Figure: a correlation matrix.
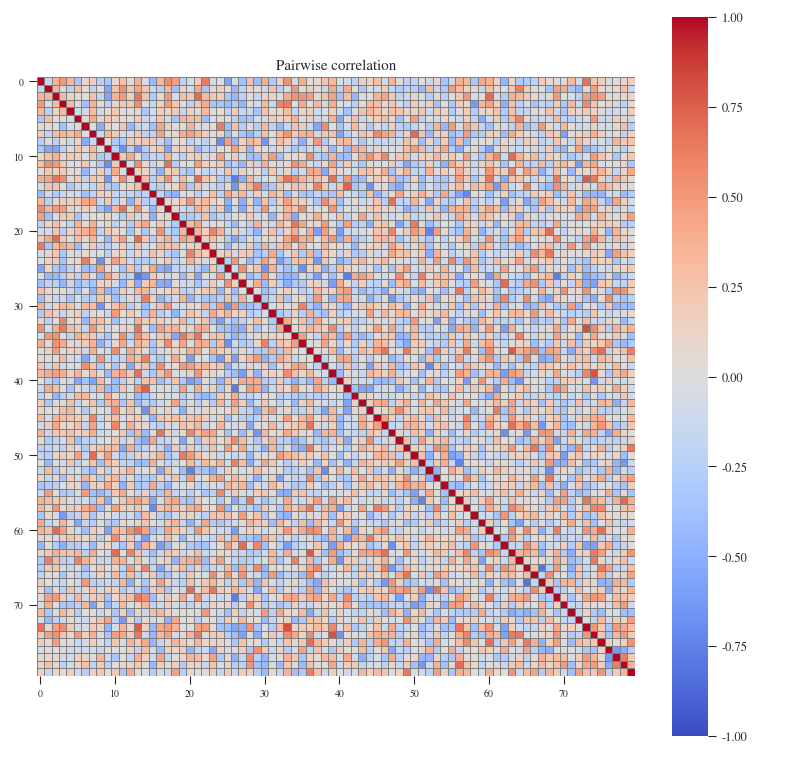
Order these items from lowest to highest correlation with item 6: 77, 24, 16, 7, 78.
7, 77, 78, 16, 24
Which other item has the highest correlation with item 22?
0
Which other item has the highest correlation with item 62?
27
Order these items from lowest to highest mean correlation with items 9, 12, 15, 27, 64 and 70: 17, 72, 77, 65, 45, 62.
17, 45, 77, 72, 65, 62
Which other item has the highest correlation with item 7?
50
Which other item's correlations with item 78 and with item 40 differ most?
74
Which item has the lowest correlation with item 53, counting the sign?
32
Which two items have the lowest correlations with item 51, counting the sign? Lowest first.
56, 78
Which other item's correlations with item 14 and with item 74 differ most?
29
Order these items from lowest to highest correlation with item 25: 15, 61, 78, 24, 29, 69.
24, 61, 69, 78, 29, 15
